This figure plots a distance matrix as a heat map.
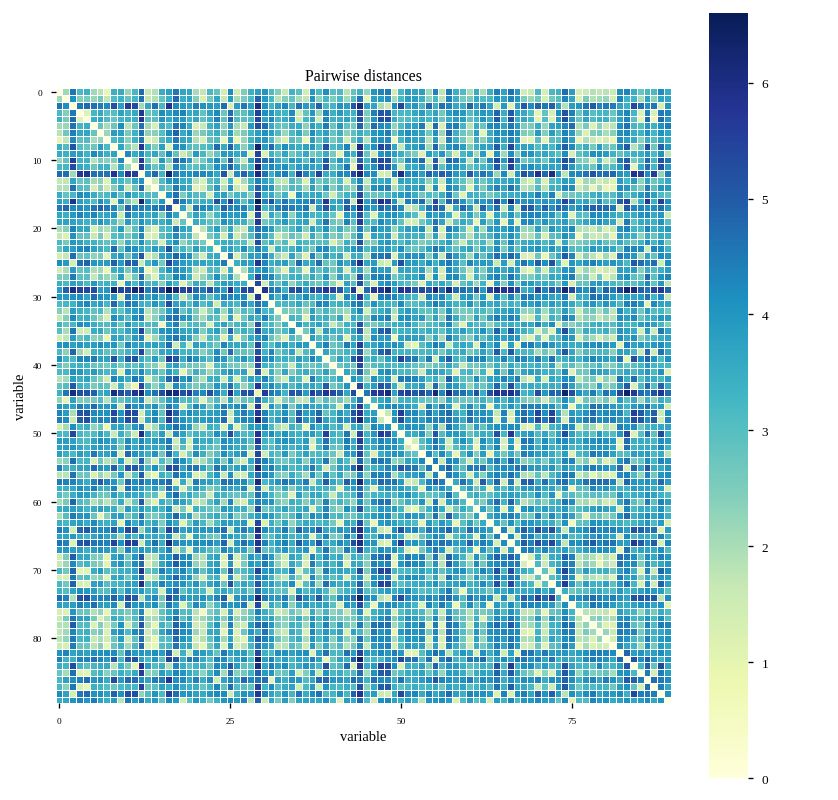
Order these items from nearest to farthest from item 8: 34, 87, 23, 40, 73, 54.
54, 87, 40, 34, 73, 23
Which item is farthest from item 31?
16
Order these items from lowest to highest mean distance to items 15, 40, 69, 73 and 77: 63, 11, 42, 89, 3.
42, 63, 89, 11, 3
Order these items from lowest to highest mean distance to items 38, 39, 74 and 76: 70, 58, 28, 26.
26, 28, 58, 70
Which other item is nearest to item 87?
4
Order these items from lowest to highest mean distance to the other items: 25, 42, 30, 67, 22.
22, 42, 67, 30, 25
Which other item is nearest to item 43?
11
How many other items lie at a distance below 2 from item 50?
5
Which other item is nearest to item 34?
15
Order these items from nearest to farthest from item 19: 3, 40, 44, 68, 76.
40, 76, 3, 68, 44
